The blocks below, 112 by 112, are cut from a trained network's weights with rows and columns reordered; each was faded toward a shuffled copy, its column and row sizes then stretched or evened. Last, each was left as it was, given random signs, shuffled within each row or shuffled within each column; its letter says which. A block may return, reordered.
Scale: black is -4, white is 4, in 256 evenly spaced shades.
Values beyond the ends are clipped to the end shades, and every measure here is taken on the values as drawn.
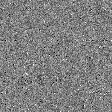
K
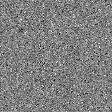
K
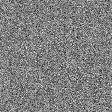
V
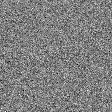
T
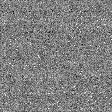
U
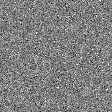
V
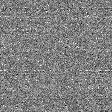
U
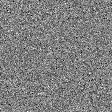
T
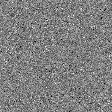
K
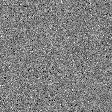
T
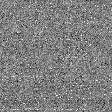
U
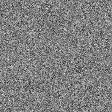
K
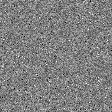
K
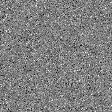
K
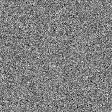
K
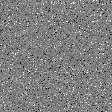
U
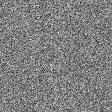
V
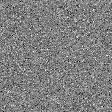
V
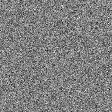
K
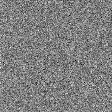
K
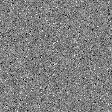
V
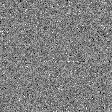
K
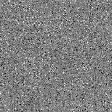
U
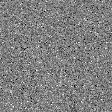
K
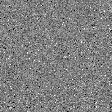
U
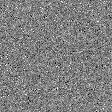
T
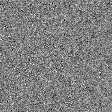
K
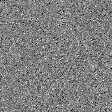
K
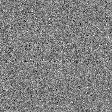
K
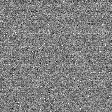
U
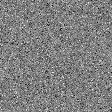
V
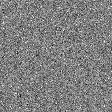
V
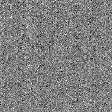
U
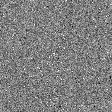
V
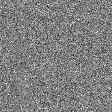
V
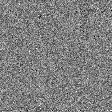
K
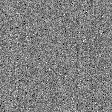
V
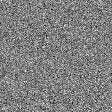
K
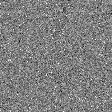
V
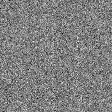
V
